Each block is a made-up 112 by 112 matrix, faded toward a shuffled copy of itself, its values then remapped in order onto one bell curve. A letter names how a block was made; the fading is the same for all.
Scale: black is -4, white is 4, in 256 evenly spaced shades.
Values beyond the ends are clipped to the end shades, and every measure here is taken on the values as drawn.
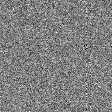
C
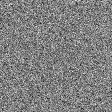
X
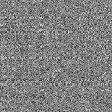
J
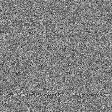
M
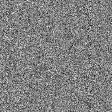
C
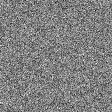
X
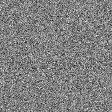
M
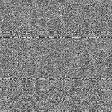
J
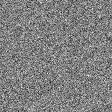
X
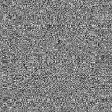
J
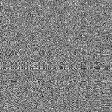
J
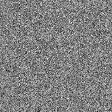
C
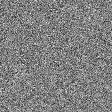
X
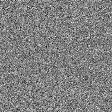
M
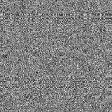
J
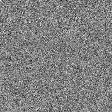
M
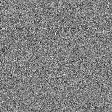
M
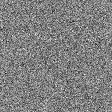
X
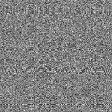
J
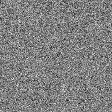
M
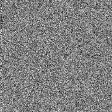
C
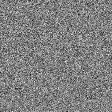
M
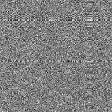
J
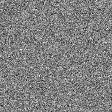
M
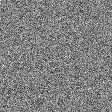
X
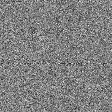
M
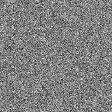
C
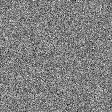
X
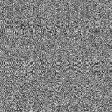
J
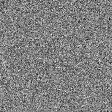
M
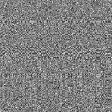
J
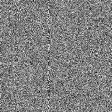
C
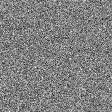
X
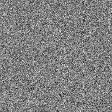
C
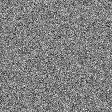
X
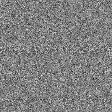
M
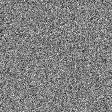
M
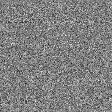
M
